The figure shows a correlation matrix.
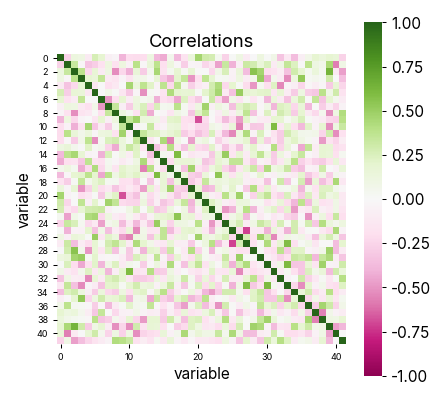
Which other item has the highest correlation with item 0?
20
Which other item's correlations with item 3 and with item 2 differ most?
19
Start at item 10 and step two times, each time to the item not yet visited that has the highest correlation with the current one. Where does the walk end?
13
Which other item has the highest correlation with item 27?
33
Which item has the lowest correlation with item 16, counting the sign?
12
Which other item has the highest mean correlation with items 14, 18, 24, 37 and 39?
2
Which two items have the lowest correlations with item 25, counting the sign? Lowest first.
27, 11
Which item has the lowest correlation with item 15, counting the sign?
0
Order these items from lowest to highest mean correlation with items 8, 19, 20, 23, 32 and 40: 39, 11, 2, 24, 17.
11, 39, 2, 17, 24
